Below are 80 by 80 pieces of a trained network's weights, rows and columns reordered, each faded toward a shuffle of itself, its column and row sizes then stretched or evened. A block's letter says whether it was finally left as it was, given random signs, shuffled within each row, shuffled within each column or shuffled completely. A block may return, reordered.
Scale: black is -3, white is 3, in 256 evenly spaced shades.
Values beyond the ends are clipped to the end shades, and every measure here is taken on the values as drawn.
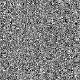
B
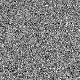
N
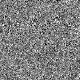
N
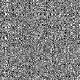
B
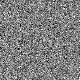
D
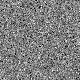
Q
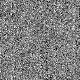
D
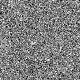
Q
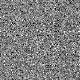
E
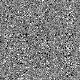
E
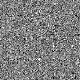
E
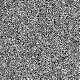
D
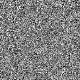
E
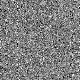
D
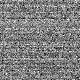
N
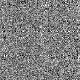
B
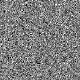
E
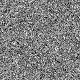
Q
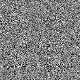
E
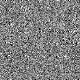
E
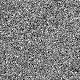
Q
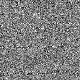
N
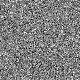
Q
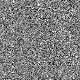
E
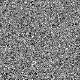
E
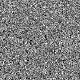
E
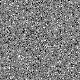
D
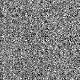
B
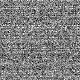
B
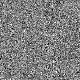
D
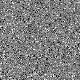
N
